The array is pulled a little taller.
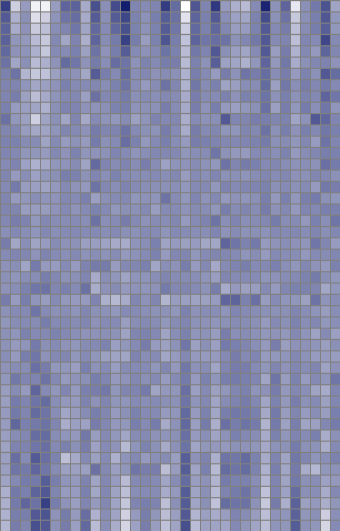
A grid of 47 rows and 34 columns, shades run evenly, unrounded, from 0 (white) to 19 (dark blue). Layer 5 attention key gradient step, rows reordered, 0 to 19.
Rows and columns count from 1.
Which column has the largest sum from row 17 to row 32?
24
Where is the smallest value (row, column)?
1, 19
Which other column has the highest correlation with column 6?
3
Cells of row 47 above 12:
5
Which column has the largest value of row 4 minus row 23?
13
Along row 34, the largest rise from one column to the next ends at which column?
28
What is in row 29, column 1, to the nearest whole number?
9
